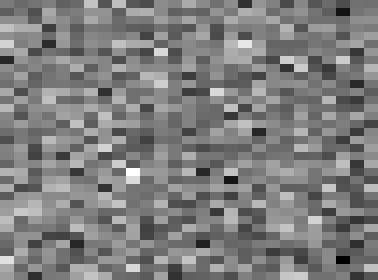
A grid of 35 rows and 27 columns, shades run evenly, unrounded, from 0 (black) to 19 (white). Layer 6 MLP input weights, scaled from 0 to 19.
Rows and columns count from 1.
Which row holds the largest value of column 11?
10
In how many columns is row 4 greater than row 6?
10
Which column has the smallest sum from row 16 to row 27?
26
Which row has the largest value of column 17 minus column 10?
7
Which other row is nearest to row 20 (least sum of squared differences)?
3
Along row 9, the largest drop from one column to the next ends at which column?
23
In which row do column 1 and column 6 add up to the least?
31
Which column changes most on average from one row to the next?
9
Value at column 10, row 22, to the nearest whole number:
19
